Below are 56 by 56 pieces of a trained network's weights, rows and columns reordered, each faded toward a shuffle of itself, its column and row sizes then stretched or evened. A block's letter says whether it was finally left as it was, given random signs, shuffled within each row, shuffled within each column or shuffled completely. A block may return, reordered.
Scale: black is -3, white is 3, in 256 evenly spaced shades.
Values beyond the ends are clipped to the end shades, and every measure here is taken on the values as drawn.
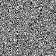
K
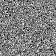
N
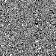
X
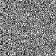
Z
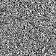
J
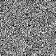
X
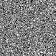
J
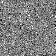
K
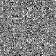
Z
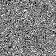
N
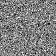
N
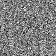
N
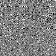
X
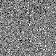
K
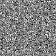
X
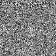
X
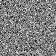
N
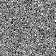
K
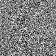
K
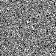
K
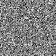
J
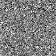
X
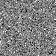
N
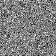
J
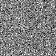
X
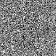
K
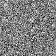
K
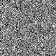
K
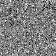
K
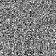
Z
